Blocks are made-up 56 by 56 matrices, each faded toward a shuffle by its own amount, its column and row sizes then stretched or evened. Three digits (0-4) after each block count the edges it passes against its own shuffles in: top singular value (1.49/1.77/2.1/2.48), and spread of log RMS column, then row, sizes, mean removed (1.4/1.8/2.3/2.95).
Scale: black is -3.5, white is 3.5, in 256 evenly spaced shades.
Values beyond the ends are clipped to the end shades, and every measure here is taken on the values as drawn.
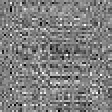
3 2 2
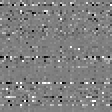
2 1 4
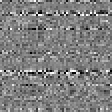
4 0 4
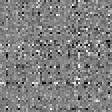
2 3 3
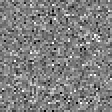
0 1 1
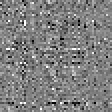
2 3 2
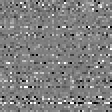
1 0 4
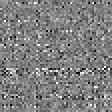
2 1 3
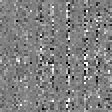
2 4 1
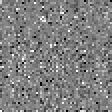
2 1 1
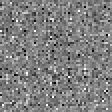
0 2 2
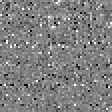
0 0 2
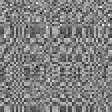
4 1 1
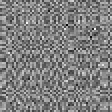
4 0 0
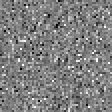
0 0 0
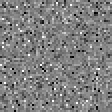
0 0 0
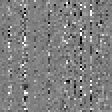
2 4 0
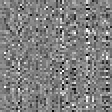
3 4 1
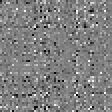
2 3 3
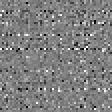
2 2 3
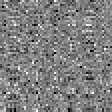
3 1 1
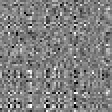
4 3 2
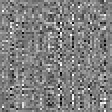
3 4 1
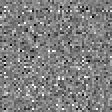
1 1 2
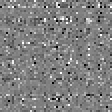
2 2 3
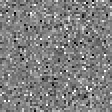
1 1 0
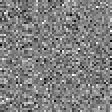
3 1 0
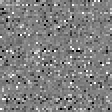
0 0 3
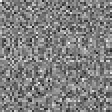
3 1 1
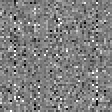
0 3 1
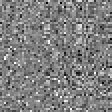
3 1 0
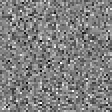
2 1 0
